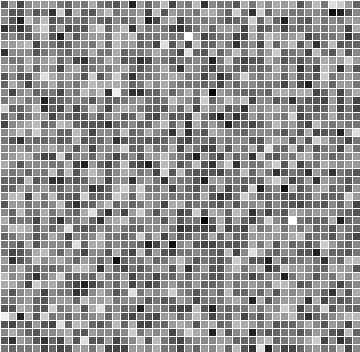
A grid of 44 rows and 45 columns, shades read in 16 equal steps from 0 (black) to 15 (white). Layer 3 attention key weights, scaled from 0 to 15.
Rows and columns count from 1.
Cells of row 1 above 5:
37
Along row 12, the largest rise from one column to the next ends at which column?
15
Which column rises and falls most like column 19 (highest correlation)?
3
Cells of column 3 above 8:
16
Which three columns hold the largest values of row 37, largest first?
17, 22, 29
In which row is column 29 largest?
21
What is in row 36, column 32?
9
